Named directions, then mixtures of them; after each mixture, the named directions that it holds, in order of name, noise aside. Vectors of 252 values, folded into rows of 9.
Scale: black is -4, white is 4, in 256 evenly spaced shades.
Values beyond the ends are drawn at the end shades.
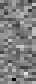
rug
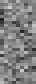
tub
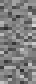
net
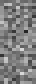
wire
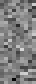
rug, wire.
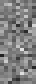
tub, wire.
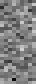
net, rug.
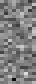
rug.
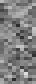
rug, tub.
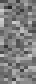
tub.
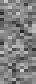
tub.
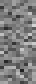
net.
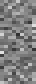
net, tub.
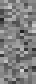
tub.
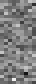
rug.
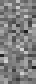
tub, wire.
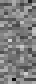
rug.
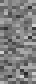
net, rug.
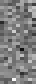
net, rug, wire.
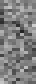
tub.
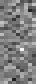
net, rug, wire.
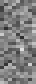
net, rug, tub.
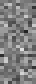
tub, wire.
